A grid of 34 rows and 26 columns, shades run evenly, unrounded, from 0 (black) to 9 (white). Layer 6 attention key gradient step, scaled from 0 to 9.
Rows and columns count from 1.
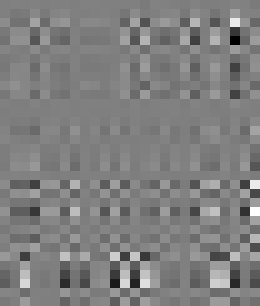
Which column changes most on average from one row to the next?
26
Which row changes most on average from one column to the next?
32
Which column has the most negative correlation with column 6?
2
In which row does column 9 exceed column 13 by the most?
29
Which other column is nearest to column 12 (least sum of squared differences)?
14
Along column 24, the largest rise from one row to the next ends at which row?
6
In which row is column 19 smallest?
3
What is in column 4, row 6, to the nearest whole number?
5
